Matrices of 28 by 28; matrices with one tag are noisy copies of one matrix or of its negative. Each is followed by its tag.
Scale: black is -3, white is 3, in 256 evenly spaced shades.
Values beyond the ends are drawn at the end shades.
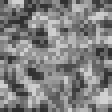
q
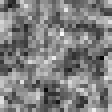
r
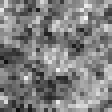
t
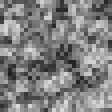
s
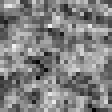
r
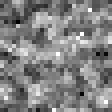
q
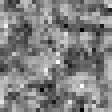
r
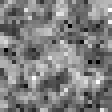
s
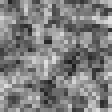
r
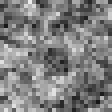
t
